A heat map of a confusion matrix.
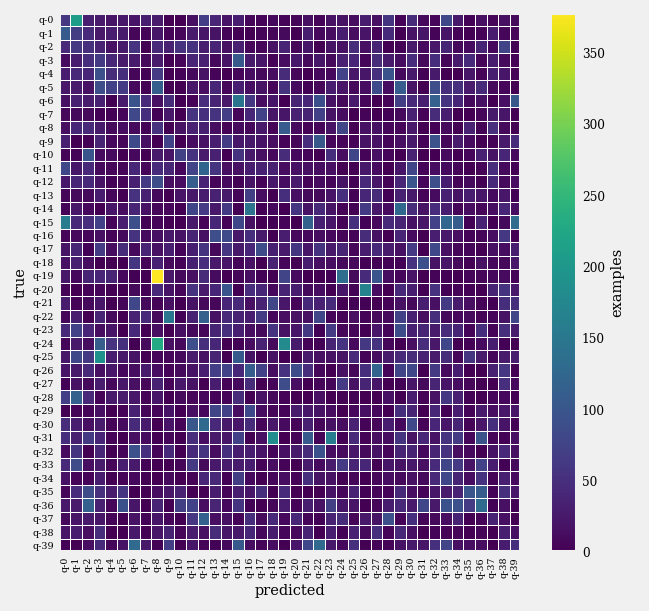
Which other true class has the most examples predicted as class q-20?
q-26
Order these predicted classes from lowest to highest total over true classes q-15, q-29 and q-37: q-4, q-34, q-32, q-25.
q-4, q-25, q-32, q-34
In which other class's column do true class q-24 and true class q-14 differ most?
q-8
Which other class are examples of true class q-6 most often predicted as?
q-15
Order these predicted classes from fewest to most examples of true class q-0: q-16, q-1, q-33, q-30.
q-16, q-30, q-33, q-1
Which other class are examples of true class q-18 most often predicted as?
q-31
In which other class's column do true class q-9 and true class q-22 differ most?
q-12
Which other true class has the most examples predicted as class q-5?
q-36
